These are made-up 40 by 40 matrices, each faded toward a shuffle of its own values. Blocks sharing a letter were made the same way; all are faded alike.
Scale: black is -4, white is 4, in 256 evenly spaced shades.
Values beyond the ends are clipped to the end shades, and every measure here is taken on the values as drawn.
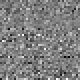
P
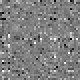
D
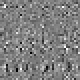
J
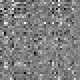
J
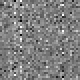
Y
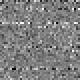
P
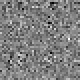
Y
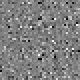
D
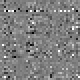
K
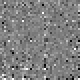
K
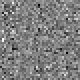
Y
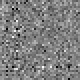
Y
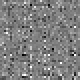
D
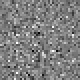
Y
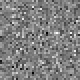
Y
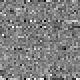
P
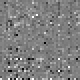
K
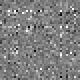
D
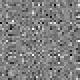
J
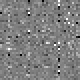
K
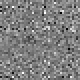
Y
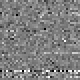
P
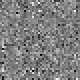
Y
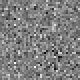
Y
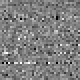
P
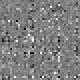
D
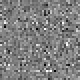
Y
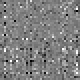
D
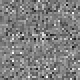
Y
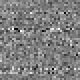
P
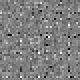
D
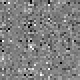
D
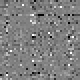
K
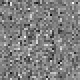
Y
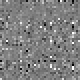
K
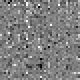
D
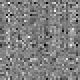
J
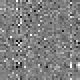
D
